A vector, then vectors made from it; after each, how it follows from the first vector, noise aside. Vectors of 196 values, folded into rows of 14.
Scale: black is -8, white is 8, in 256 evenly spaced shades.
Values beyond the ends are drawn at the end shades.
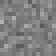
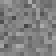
negated.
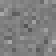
wrapped around, partly zeroed.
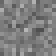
wrapped around.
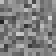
negated, scaled up.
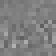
wrapped around, partly zeroed.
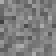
negated.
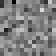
wrapped around, negated, scaled up.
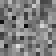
negated, scaled up.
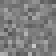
wrapped around.
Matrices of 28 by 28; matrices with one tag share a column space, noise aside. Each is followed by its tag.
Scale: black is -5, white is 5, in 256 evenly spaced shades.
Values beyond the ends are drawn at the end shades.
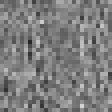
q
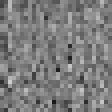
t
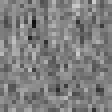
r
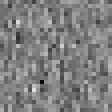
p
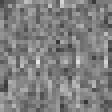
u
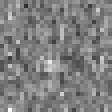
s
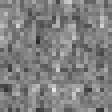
r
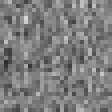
s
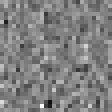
t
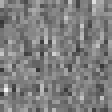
r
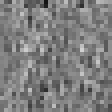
u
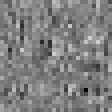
r
